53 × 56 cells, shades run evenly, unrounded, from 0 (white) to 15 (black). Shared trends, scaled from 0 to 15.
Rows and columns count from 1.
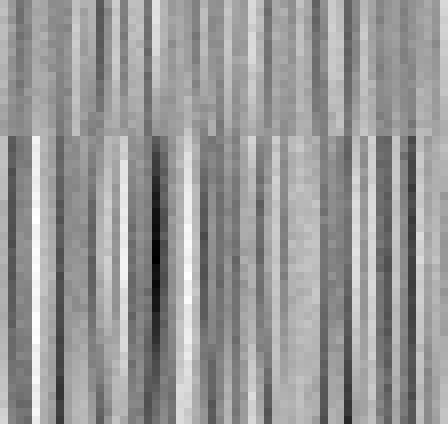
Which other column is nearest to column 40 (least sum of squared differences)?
25
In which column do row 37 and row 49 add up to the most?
20
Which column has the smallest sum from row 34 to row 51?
5
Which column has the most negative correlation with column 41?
23
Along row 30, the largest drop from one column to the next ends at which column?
53
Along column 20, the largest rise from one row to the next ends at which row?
18
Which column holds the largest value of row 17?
19
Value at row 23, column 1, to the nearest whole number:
4
